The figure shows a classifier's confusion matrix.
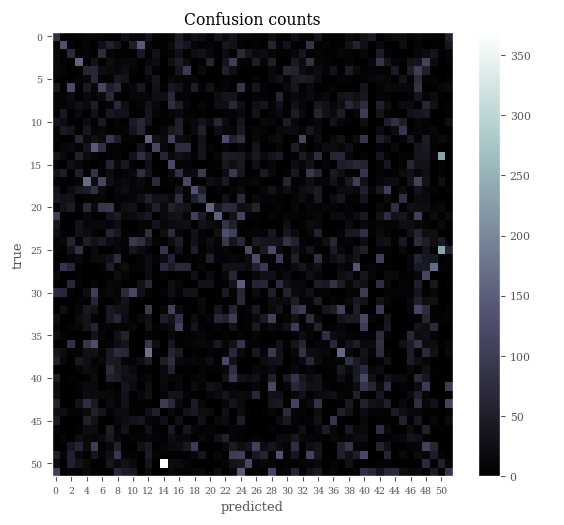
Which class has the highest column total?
40
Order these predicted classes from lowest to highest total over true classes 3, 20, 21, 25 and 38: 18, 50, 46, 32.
32, 46, 18, 50
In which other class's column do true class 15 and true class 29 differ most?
24
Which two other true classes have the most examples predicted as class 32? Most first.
12, 37
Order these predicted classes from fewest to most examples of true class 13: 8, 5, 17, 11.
8, 11, 17, 5
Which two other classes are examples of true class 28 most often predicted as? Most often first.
48, 23
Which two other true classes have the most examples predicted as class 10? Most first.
30, 24
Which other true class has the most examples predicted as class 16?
34
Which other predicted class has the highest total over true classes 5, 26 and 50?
14
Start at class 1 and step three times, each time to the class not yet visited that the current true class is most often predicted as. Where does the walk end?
36
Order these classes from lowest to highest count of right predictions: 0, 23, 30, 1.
30, 0, 23, 1
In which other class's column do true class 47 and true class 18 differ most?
43
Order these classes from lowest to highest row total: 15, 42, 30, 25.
42, 15, 30, 25
